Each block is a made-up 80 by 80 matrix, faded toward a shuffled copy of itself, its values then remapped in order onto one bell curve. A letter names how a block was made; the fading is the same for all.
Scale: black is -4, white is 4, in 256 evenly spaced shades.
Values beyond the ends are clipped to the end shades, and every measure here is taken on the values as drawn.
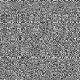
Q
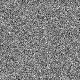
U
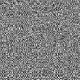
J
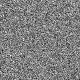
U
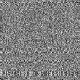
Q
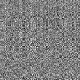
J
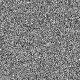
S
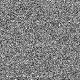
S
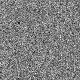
U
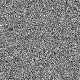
S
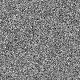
U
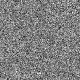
S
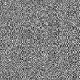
J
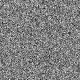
U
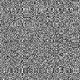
J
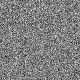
U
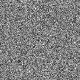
S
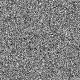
U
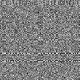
Q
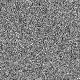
U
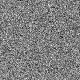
U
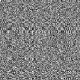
J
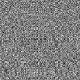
J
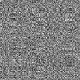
J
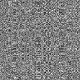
J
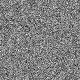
U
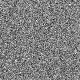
U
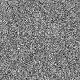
S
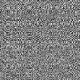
J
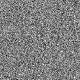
S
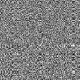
J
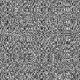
J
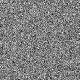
S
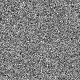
U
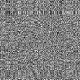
J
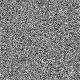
U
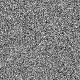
U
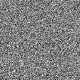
S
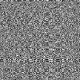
Q
